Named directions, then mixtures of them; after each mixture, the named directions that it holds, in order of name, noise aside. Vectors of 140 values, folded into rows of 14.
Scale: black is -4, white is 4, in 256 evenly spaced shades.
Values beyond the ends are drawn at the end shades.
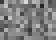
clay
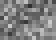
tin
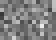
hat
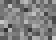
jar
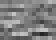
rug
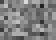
clay, rug.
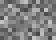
jar, tin.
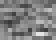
rug.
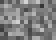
clay, jar, rug.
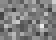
hat, rug.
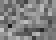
rug, tin.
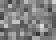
hat, jar, rug.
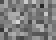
clay, hat, rug.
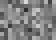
clay, hat, jar.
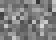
hat.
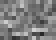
hat, rug, tin.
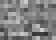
clay, jar, rug.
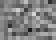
clay, jar, rug.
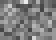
clay, jar, tin.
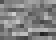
rug.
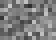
hat, tin.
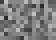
clay.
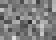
hat.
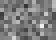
hat.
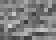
rug, tin.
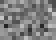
clay, hat, rug.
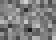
clay, jar.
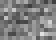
rug, tin.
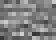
jar, rug.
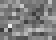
jar, rug, tin.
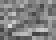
rug, tin.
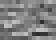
rug.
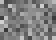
clay, jar.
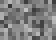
hat, jar.
